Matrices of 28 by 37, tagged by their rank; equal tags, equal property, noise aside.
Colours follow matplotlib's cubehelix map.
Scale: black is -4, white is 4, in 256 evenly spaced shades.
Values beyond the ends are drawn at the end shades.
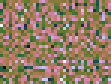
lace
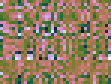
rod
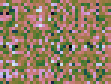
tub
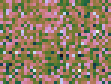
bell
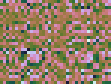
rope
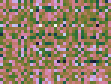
rope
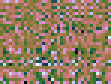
rope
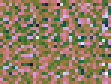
lace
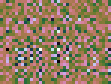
rope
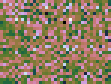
bell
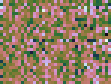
lace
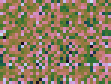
tub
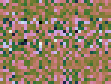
tub
